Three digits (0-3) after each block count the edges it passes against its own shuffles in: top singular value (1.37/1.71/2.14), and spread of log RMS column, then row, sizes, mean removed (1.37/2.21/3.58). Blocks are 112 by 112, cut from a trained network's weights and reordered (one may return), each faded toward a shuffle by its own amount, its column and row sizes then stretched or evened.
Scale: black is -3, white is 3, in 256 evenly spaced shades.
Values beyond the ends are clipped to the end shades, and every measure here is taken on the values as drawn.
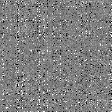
0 2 2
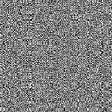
3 2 0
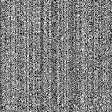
3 0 1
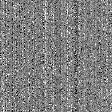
2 2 0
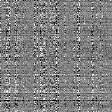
3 3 1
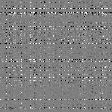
2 2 3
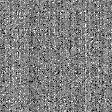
2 1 1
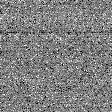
1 0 0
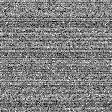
3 0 0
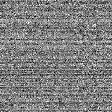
3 1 0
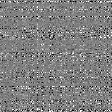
1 2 3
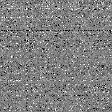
1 1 2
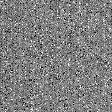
0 1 0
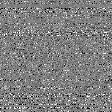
0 1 3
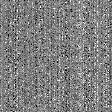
2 2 0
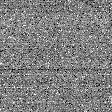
1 0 0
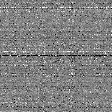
3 1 2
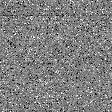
0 0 0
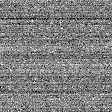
3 0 1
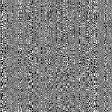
3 3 1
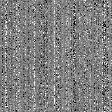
2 3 0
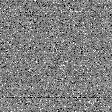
1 0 1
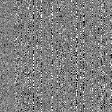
1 3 0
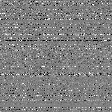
1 0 3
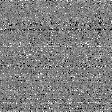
1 1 2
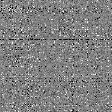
1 2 2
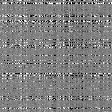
3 1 3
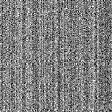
3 0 1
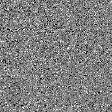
0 1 2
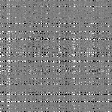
3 2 3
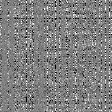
2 3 0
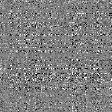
0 2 3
